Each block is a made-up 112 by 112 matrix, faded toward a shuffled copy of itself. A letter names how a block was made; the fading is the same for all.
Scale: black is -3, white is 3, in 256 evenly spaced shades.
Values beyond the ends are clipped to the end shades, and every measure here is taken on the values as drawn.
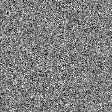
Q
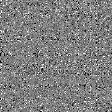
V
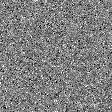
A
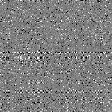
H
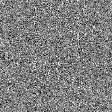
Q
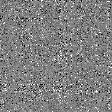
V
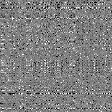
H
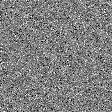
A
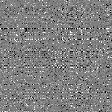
H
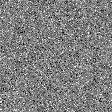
A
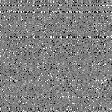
H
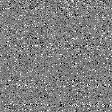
V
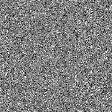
Q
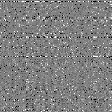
H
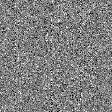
Q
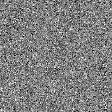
Q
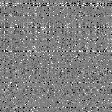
H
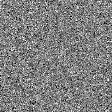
Q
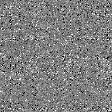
V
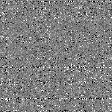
V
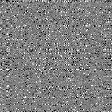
H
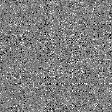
V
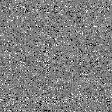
V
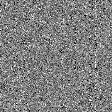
Q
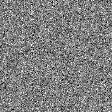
Q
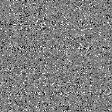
V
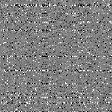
H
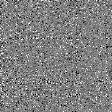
V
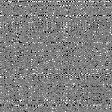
H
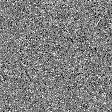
A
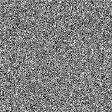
Q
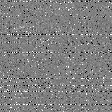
H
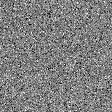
A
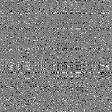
H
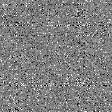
V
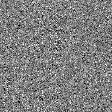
Q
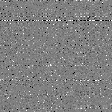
H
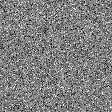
A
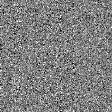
Q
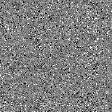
V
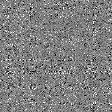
V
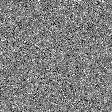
A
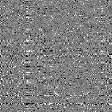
H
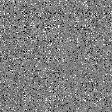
V
